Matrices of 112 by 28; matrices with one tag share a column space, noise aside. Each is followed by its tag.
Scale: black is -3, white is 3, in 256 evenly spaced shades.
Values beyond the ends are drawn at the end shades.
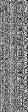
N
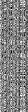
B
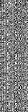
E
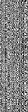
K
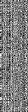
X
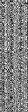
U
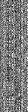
X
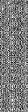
N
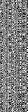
E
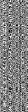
U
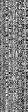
B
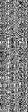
K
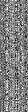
X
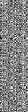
E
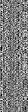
X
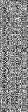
N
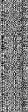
X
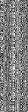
X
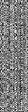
U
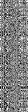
E
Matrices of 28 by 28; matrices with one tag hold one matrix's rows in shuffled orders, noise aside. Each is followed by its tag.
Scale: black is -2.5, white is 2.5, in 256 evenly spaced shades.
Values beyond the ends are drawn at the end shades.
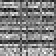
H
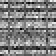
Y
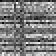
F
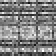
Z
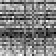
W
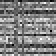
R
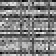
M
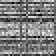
H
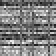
M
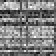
H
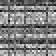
Y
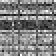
Z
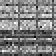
Z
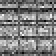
Z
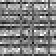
M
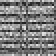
H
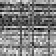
M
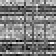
W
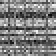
Y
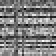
R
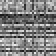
W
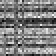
R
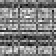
Z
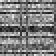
H
